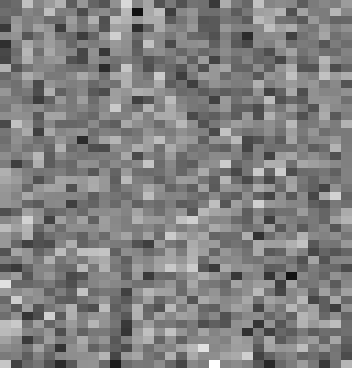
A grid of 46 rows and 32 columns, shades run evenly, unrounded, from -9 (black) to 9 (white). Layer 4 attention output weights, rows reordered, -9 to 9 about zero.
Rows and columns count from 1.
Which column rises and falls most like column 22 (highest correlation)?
27
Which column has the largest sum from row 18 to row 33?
16
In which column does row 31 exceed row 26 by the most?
7
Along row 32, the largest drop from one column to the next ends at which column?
11
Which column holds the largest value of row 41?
2
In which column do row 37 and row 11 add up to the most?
24
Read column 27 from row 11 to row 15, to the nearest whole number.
2 3 -2 2 0
